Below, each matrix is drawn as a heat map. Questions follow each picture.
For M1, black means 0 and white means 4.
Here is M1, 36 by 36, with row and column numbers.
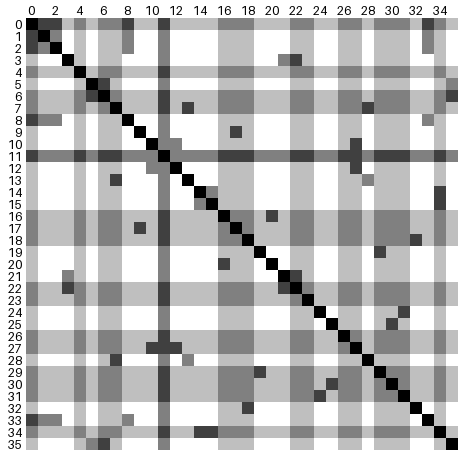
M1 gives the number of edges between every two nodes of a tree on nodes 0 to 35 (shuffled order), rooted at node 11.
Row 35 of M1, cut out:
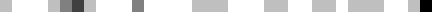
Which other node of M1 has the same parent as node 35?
5
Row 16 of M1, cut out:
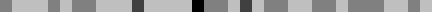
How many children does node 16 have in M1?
1
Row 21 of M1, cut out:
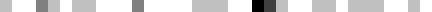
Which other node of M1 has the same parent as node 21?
3
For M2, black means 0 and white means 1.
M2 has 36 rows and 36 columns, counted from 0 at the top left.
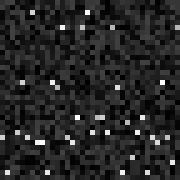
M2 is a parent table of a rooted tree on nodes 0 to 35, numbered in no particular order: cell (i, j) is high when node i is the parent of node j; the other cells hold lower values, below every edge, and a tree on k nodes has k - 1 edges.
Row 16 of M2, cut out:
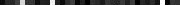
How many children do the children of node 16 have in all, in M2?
1
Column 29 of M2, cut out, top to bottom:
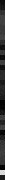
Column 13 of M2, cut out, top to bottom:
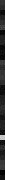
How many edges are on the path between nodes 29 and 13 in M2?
6
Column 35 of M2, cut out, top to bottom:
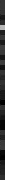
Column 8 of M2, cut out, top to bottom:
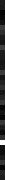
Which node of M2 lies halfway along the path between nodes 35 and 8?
26
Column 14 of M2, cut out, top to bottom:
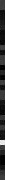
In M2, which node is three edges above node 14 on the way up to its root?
17
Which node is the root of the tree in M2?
2
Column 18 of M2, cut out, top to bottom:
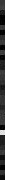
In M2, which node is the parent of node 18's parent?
31
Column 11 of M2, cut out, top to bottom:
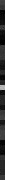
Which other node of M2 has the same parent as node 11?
23
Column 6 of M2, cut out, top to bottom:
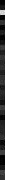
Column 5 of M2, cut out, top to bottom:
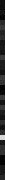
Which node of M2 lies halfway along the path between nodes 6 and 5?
28
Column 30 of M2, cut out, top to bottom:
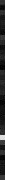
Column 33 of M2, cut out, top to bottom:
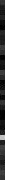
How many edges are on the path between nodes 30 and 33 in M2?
2
